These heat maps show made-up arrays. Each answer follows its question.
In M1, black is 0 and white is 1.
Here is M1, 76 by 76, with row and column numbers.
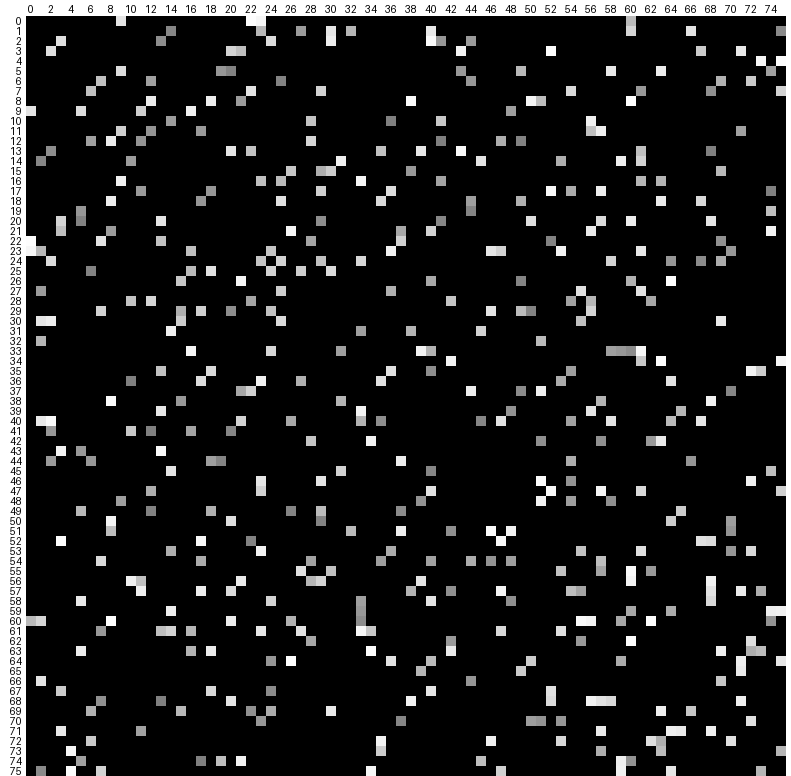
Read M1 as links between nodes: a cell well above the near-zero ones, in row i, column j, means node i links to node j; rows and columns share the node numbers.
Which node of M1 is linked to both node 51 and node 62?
node 42
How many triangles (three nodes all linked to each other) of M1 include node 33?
4
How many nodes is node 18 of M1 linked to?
8
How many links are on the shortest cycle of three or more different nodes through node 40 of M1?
3
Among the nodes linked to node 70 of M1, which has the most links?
node 23
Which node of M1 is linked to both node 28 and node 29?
node 56
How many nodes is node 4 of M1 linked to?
2
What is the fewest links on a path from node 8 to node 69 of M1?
3
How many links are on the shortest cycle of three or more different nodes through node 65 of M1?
5
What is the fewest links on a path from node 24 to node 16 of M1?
2
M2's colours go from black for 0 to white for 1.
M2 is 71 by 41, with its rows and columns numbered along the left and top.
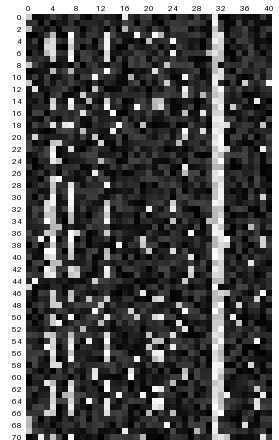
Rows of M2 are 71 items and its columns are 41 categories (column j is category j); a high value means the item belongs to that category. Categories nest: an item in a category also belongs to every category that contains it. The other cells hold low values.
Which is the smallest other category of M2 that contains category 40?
36
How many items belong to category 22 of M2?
11
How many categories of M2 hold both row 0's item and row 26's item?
1
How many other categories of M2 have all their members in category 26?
6
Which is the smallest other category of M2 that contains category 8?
27
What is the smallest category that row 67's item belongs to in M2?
0
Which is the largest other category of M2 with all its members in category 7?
13
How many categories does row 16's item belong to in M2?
6
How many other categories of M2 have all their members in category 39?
5
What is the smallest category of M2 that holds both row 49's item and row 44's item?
11
